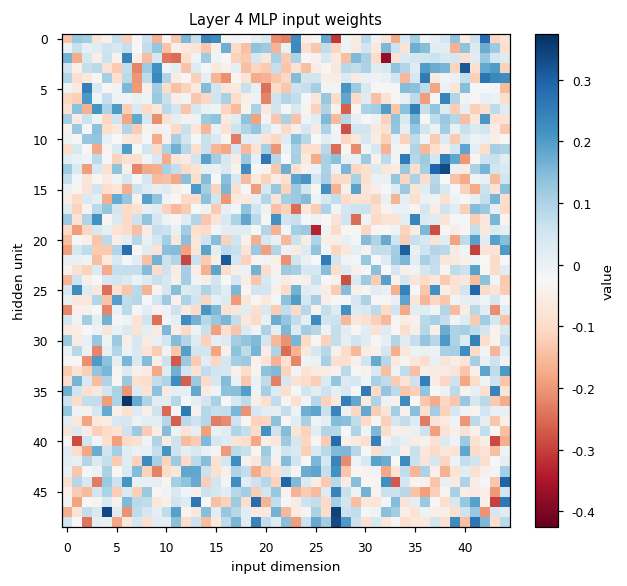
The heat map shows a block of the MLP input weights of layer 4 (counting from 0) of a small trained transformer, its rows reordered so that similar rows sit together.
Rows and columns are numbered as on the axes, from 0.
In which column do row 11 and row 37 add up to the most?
12
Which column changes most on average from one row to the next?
6
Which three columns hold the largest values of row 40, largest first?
27, 31, 14
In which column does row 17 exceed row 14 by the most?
18
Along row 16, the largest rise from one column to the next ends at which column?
5
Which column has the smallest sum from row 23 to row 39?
2
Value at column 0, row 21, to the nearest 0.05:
-0.2
